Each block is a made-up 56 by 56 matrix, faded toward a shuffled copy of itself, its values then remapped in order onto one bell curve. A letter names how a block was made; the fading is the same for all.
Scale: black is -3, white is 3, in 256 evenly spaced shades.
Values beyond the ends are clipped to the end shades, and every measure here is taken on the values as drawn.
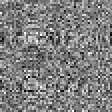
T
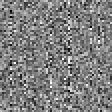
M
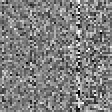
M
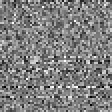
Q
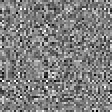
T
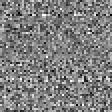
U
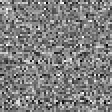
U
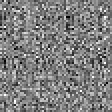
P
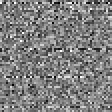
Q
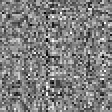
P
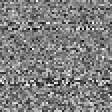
Q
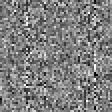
M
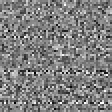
U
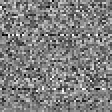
Q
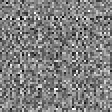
T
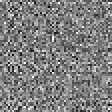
T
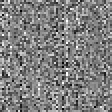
M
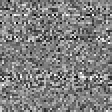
Q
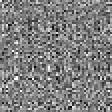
T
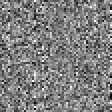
M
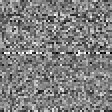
Q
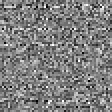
U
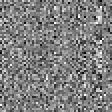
P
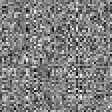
P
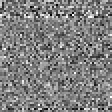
U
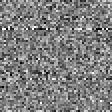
Q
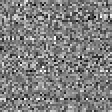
U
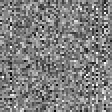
M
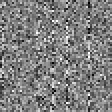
M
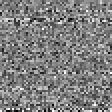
Q
